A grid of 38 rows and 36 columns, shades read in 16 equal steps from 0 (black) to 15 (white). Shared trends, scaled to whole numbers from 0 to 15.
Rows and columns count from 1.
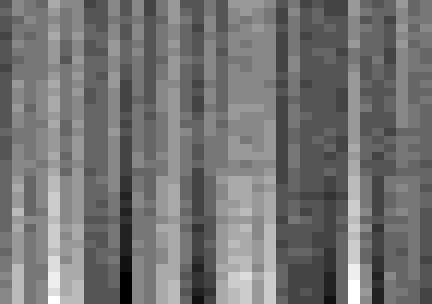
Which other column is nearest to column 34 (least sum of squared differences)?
10
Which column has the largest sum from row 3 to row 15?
5
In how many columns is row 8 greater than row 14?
10
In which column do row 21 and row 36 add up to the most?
30
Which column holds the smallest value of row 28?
11
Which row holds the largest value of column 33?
35
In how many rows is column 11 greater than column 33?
5
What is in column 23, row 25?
10
